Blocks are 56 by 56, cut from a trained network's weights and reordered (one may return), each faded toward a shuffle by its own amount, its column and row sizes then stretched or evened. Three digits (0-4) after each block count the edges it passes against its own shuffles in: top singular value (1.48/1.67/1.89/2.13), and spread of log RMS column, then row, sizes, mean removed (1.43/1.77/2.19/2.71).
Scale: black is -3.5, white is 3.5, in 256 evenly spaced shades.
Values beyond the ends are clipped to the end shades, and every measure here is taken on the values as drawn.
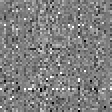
2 4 0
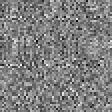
3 0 2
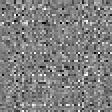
3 3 4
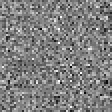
2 1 2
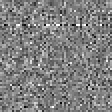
1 0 2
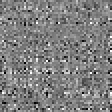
2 3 4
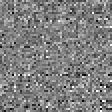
1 1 3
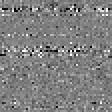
1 0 4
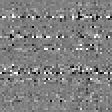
1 1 4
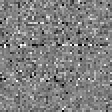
1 1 3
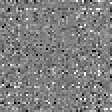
0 3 3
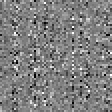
0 4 1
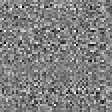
2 0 3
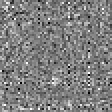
1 2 2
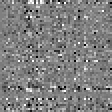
0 3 4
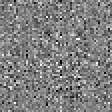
0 3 2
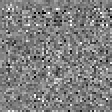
2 2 3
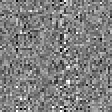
3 3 0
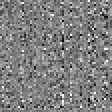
0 4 1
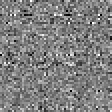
1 1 3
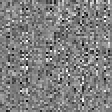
2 4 0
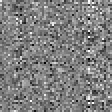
2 3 0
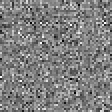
2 2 1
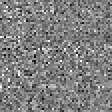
0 1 2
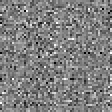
1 1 2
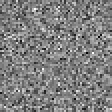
2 0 2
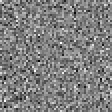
2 2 0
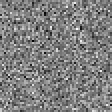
1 1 0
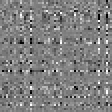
4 3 4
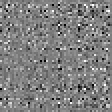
1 4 4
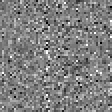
0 3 0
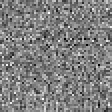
1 1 1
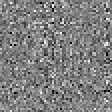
2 3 2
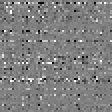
1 2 4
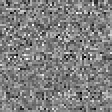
1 0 3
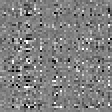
2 4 4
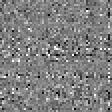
0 3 3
